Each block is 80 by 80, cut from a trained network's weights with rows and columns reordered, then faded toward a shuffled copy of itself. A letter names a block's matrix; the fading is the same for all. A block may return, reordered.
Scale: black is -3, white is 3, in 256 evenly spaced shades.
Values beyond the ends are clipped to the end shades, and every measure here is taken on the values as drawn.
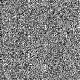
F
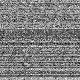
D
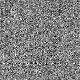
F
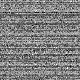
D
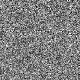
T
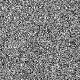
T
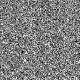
T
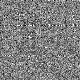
F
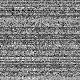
D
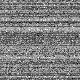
D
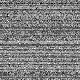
D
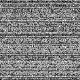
D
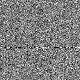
F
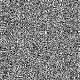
F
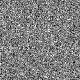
T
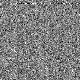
F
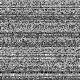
D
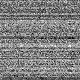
D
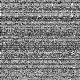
D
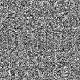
T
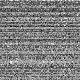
D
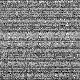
D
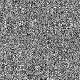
F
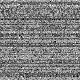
D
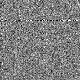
F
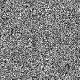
T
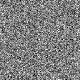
T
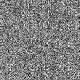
F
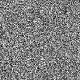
T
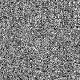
T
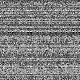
D
